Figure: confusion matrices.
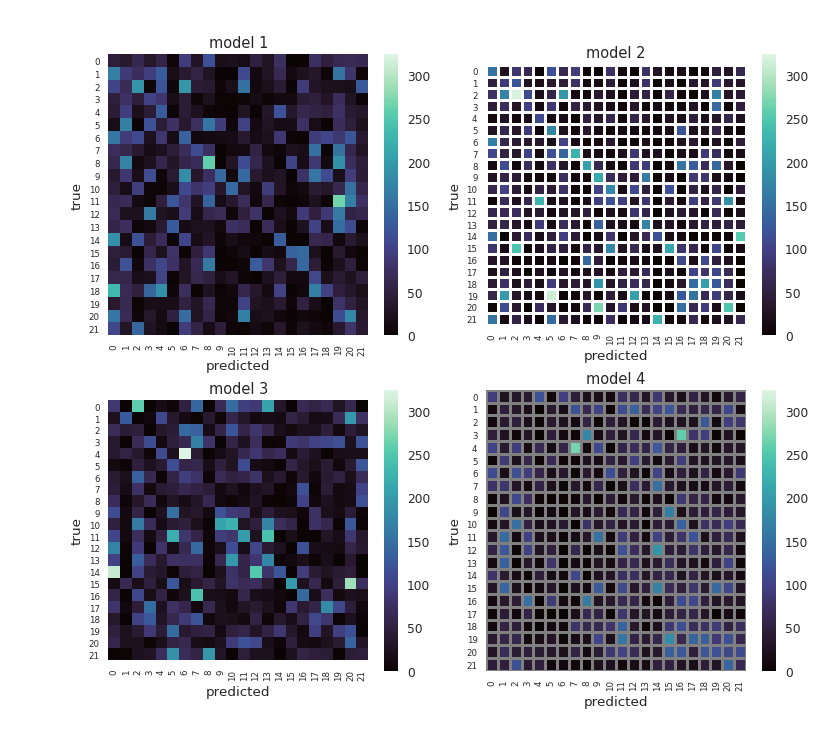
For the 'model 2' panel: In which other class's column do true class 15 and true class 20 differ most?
9
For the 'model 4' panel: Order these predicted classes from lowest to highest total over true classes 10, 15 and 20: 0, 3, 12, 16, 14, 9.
0, 3, 12, 9, 14, 16
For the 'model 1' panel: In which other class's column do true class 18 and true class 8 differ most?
0
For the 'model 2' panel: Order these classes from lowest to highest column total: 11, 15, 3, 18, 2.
11, 15, 3, 18, 2
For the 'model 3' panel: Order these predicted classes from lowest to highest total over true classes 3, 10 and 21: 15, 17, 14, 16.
14, 16, 15, 17
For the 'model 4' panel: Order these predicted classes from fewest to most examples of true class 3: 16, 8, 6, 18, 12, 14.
6, 14, 12, 18, 8, 16
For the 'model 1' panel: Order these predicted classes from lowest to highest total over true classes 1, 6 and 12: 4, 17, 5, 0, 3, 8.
5, 8, 17, 4, 3, 0
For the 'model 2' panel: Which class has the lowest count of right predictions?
21
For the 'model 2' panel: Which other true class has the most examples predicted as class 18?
16
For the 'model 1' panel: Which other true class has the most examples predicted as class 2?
21
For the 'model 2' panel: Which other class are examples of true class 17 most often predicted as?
19
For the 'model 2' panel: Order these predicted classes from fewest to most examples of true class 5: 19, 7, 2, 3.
7, 2, 19, 3
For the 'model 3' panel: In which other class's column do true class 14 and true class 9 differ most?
12
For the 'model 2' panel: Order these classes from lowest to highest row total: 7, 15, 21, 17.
17, 21, 7, 15
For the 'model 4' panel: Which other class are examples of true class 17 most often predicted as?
11
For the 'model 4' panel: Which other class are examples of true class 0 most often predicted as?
4
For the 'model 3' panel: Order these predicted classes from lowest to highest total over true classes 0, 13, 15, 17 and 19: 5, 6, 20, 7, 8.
8, 6, 7, 5, 20
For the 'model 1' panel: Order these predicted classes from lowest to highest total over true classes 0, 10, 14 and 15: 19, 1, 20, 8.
1, 19, 20, 8
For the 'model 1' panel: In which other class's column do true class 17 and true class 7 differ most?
19
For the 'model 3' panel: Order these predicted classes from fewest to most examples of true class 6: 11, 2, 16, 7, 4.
4, 16, 11, 7, 2
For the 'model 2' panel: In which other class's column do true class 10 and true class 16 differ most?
8
